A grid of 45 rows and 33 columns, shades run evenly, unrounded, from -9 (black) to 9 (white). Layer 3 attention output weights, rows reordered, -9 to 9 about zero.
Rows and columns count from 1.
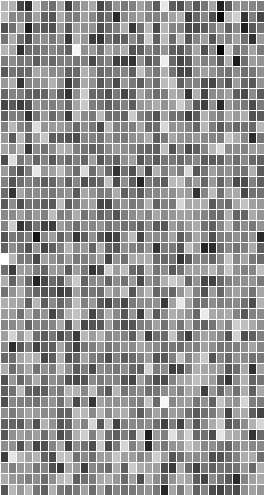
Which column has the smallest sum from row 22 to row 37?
6
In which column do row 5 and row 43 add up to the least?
28
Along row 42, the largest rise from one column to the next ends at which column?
2
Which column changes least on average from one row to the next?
25
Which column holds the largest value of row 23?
24
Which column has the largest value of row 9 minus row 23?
27
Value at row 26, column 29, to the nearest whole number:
0
